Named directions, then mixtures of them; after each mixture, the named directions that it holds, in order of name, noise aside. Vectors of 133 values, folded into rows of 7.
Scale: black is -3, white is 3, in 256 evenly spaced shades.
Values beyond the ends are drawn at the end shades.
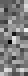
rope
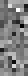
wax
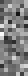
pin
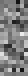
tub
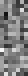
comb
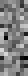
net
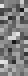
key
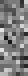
net, rope.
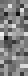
comb, pin.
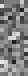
key.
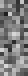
comb, key.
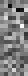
comb, key, wax.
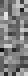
comb.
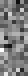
comb, net, tub.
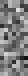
net, wax.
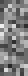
pin, tub.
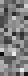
comb, rope, tub.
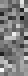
key, net.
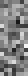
comb, key, tub.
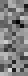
net, tub, wax.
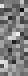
key.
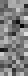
comb, tub, wax.
